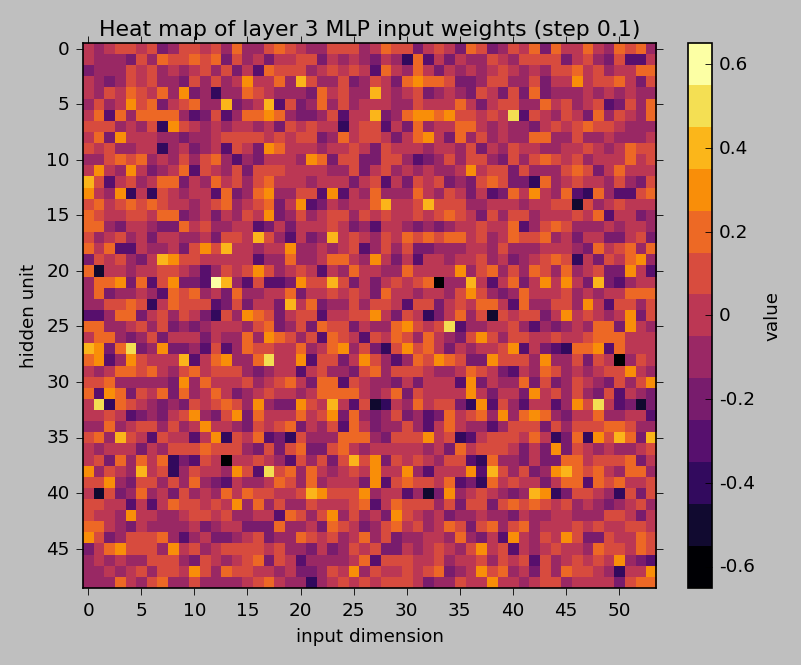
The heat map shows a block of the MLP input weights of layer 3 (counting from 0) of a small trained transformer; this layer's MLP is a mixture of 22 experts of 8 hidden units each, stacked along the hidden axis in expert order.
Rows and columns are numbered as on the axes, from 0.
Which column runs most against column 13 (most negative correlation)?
50
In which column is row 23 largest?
19
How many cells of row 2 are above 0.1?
6
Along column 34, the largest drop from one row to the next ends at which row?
26
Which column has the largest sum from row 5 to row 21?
17
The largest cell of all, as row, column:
21, 12
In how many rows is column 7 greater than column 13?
18
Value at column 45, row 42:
0
